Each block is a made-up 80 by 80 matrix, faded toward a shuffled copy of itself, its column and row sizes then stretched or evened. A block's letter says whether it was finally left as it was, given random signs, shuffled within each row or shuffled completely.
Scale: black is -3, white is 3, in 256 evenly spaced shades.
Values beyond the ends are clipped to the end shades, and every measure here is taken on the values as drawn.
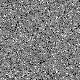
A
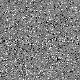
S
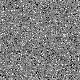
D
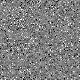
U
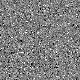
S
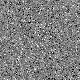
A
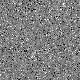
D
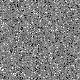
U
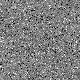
A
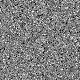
A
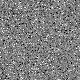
A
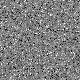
A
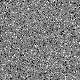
A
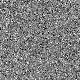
A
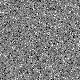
A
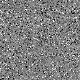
S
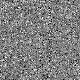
S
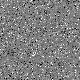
D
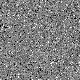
D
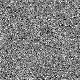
D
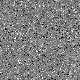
D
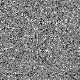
S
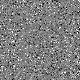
S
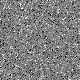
A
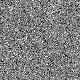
A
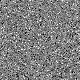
A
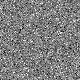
A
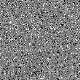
U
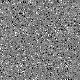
U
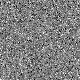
A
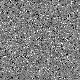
D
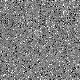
U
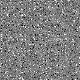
U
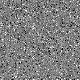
U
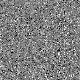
S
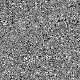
S
